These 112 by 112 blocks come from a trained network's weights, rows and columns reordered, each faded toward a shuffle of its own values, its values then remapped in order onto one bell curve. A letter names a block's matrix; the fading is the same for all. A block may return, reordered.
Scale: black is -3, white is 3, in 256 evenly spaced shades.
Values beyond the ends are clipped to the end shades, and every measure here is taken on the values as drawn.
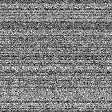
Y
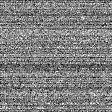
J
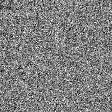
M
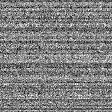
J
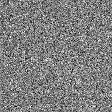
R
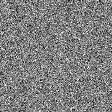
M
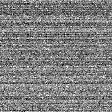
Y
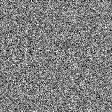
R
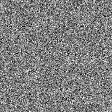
R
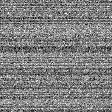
Y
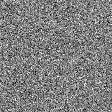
M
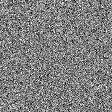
M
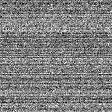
Y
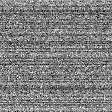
J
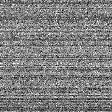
J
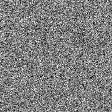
R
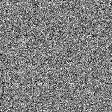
R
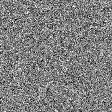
M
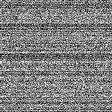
J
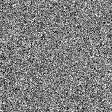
M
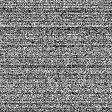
J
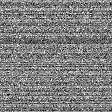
Y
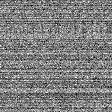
J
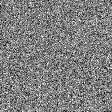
M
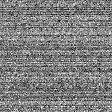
J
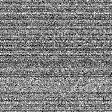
Y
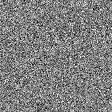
M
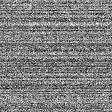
Y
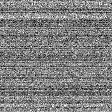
Y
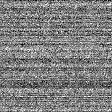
Y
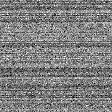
J
